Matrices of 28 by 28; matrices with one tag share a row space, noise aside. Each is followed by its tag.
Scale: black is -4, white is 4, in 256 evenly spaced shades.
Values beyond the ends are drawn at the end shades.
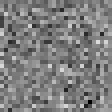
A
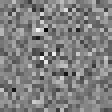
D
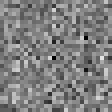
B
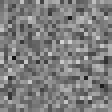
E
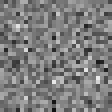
B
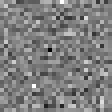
A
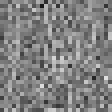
D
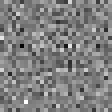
D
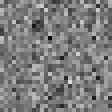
D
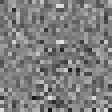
D
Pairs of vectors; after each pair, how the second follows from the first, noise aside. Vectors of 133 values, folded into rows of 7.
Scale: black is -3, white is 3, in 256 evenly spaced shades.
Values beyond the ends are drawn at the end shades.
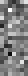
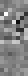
reversed, partly zeroed.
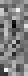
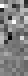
wrapped around, partly zeroed.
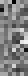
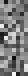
reversed, negated.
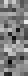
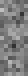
wrapped around, shrunk.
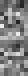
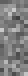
wrapped around, shrunk.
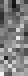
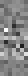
wrapped around, partly zeroed.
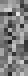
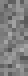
wrapped around, shrunk.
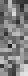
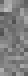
wrapped around, shrunk.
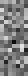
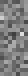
wrapped around, negated, shrunk.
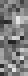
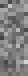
wrapped around, negated, shrunk.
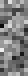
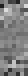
reversed, negated, partly zeroed.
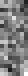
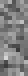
wrapped around, shrunk.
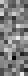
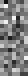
reversed, negated.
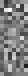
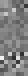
wrapped around, partly zeroed.
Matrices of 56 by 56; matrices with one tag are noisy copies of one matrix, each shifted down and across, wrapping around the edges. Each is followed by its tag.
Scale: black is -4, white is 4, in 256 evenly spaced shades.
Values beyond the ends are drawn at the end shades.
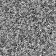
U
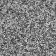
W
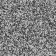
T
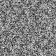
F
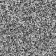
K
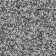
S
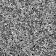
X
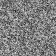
X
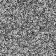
K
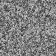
W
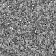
W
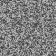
F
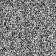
F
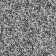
X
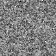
T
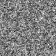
F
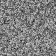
W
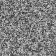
F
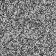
W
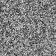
U
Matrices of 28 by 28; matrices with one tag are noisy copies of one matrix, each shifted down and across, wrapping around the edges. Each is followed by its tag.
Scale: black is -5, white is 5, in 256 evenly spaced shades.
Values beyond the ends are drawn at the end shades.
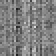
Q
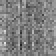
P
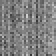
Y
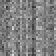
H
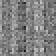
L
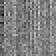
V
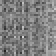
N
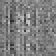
Q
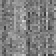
N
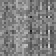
N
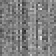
Q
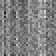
P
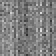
Y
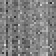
P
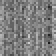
H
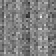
L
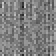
V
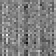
V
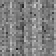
L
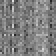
N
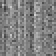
H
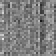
Q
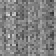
L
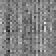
V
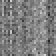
N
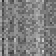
P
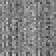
Y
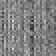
V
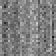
P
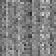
L
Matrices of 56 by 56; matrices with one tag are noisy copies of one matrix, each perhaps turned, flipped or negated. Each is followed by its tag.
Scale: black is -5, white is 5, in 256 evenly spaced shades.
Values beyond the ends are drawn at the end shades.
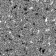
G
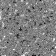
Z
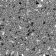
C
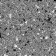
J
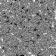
Z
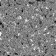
Z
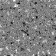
C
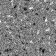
G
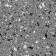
G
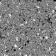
J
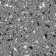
G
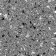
C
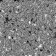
J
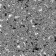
J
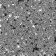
J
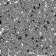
Z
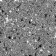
J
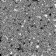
J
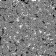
Z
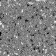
Z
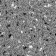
G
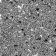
J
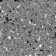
J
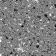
J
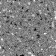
Z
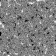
Z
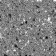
J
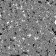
Z
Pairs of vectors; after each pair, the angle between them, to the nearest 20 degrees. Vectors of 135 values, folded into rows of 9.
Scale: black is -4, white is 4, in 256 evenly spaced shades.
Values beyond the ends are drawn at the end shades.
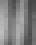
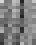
120 degrees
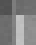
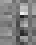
120 degrees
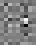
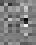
160 degrees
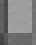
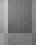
140 degrees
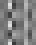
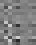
80 degrees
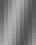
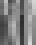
100 degrees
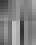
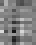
120 degrees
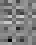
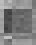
80 degrees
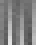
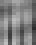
140 degrees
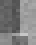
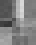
60 degrees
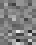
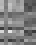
100 degrees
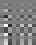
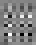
140 degrees
